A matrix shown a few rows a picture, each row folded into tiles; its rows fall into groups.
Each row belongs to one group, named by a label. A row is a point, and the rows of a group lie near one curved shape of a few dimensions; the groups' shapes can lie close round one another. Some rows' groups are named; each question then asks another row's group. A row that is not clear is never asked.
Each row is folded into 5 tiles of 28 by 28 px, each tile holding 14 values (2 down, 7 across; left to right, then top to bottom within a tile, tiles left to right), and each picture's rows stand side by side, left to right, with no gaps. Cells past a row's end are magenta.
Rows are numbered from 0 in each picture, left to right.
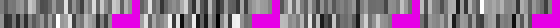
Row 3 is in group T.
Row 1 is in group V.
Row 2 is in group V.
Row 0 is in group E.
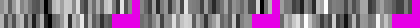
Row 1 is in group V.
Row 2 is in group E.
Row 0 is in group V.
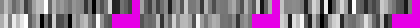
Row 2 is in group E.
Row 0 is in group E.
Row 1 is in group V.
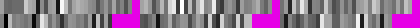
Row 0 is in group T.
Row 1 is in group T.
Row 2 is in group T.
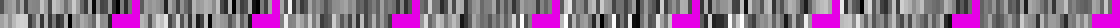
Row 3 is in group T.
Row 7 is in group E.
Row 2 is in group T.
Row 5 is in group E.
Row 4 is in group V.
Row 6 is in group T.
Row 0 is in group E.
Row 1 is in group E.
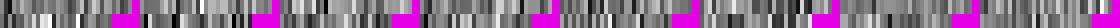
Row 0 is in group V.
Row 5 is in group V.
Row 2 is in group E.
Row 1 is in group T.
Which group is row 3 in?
V
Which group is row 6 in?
V
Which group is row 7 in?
V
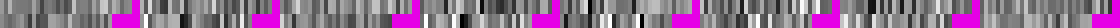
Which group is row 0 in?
E
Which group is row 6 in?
T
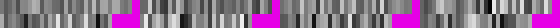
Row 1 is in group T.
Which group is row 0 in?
E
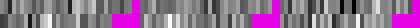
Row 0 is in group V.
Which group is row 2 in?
T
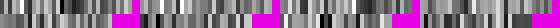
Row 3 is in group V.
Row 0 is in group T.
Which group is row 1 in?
T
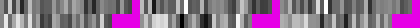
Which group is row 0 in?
T
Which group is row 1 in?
E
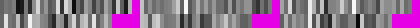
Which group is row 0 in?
V
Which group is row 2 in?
T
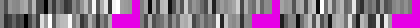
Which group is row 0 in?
E
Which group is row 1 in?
T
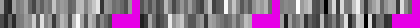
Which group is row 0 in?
V
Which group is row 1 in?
E
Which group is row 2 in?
V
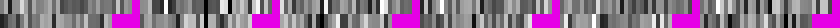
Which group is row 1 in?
E
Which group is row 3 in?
T
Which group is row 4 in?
T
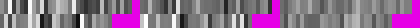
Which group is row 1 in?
T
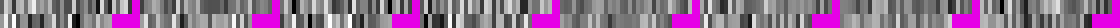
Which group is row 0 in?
V
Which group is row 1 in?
T
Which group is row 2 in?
V
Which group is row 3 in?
E
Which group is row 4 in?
V
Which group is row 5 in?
T
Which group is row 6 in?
V
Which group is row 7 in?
T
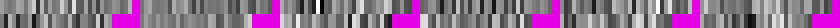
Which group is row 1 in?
V
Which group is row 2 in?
T
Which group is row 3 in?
T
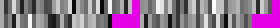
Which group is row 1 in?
V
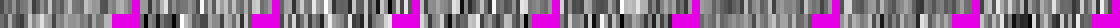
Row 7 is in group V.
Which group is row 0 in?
E
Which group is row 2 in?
V
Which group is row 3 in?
E
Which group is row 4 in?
T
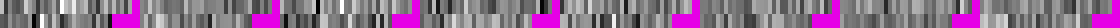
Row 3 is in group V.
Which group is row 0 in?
T
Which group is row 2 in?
T
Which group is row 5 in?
V
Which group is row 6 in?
V
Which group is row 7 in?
E
